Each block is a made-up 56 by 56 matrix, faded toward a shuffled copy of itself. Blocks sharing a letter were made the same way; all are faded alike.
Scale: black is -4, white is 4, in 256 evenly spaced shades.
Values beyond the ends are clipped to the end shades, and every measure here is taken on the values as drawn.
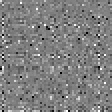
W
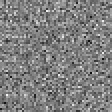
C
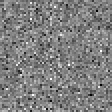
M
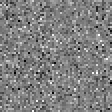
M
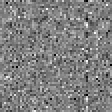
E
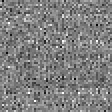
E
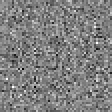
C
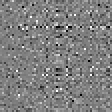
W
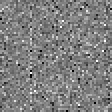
M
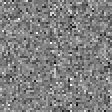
M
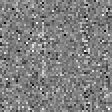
M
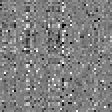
W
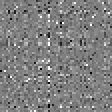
W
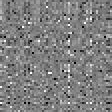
W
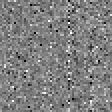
M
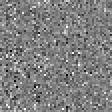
M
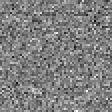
C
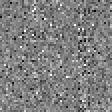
M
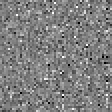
M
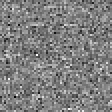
C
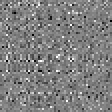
W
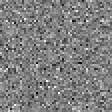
E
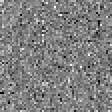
M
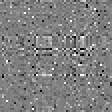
W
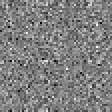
E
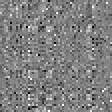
W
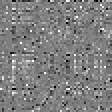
W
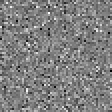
M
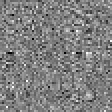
E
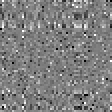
W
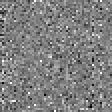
M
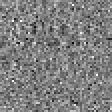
C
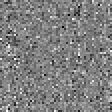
M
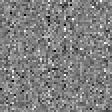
M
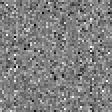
M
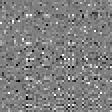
W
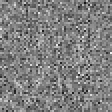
C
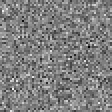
C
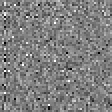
E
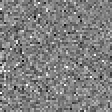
M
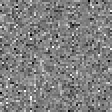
M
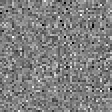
E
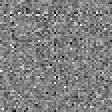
E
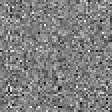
E
